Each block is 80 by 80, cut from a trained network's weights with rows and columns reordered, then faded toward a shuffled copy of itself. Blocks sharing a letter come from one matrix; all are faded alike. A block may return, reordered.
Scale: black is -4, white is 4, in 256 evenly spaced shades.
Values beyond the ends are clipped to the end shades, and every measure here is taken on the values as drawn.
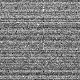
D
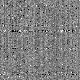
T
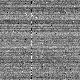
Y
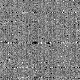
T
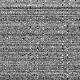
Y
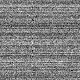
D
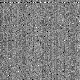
T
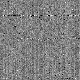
T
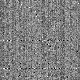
T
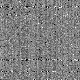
T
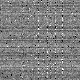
Y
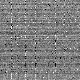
Y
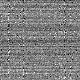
Y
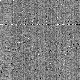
T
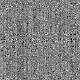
T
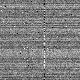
Y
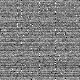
Y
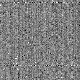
T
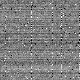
Y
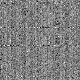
T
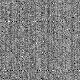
T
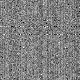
T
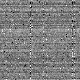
D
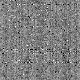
T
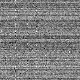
D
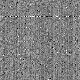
T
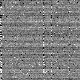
Y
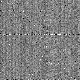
T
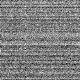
D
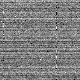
D
